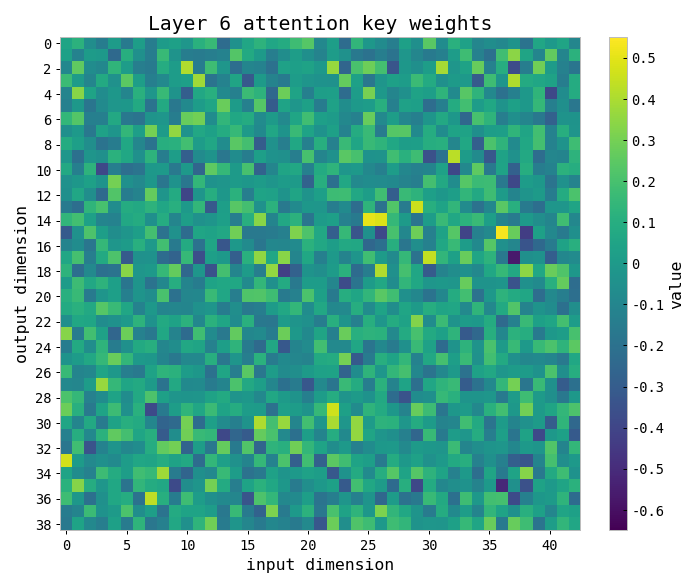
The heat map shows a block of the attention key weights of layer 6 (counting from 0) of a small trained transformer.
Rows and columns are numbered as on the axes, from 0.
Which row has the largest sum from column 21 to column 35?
14
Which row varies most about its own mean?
15
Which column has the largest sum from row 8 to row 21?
36
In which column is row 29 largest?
22
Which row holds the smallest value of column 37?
17
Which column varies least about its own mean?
6
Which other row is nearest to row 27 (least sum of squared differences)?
21
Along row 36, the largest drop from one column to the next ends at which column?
37
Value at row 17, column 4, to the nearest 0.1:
0.2
